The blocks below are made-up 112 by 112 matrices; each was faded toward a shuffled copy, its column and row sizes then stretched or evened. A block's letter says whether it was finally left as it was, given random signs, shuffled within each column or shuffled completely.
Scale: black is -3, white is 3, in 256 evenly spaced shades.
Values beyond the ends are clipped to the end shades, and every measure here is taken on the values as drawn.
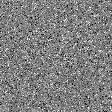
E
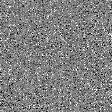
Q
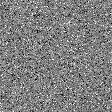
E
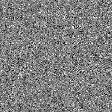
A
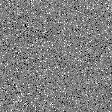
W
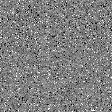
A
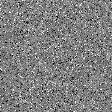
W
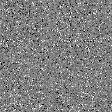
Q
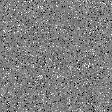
Q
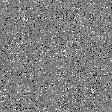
Q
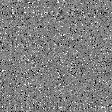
A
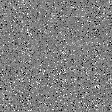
Q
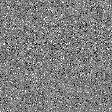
Q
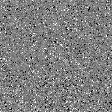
A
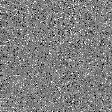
A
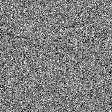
W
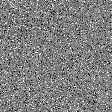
E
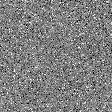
E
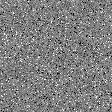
E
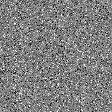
W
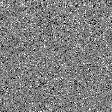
A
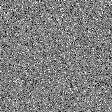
E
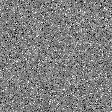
E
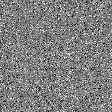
Q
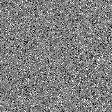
W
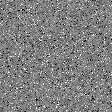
E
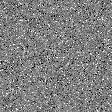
E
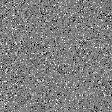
A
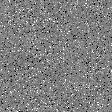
W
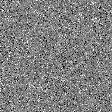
W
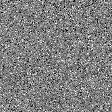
E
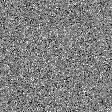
E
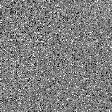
A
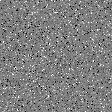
E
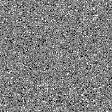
A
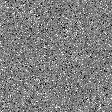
E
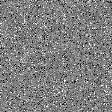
Q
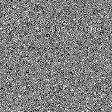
A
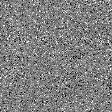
Q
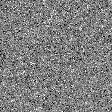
E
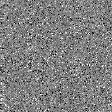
A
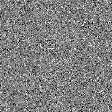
A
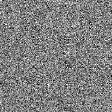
A
